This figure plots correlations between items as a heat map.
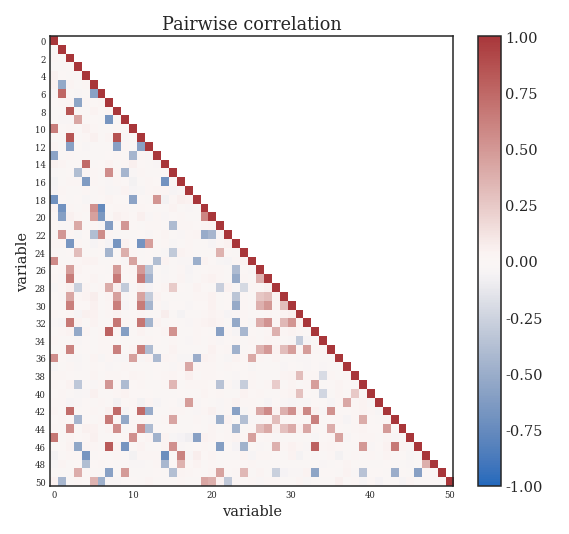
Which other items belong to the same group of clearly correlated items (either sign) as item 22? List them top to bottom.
1, 5, 6, 19, 20, 50
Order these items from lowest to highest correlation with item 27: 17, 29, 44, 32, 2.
17, 29, 44, 32, 2
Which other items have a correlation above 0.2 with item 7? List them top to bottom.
15, 28, 33, 39, 43, 46
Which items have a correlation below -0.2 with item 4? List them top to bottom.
16, 47, 48
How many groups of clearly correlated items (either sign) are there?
7
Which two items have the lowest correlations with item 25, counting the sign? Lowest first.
18, 13
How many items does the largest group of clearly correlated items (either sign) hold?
13
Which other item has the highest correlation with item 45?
0
